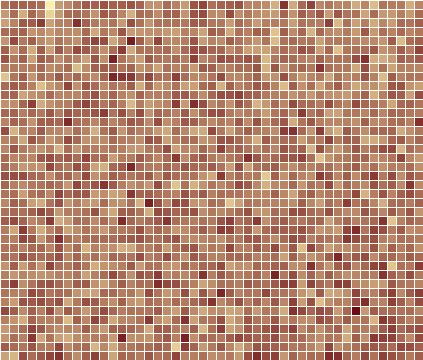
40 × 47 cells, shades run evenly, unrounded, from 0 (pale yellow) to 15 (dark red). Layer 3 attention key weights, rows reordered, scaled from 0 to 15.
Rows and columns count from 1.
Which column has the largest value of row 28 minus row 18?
36
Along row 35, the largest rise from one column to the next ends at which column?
33
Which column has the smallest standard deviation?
24
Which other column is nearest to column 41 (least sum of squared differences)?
3
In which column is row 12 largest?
22
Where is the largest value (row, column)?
35, 40
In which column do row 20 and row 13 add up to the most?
25
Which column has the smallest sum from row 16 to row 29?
30
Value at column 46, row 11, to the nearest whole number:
5
